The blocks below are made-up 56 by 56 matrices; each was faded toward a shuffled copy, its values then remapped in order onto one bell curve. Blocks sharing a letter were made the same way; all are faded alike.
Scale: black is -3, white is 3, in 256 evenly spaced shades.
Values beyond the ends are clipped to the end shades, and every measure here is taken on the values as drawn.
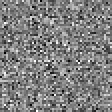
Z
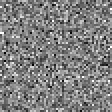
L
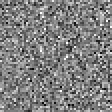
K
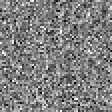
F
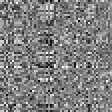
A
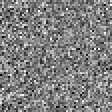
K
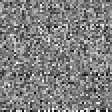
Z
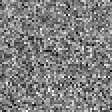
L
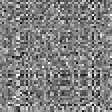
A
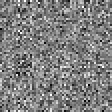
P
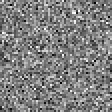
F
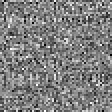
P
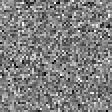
L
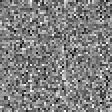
K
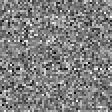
L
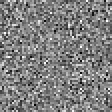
K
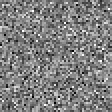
F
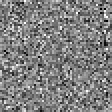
K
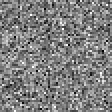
F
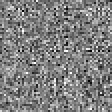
P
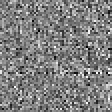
Z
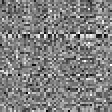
A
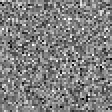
F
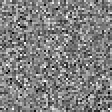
K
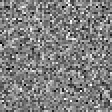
L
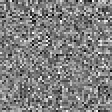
P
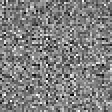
P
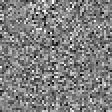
K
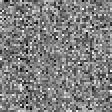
K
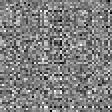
A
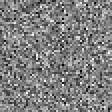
K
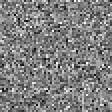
L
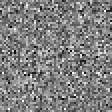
Z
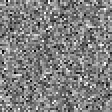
F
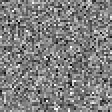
K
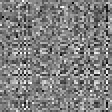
A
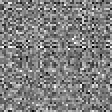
A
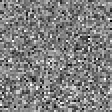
L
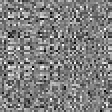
A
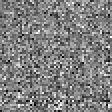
Z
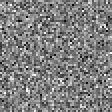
F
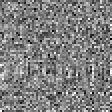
P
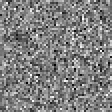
K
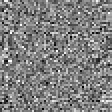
P
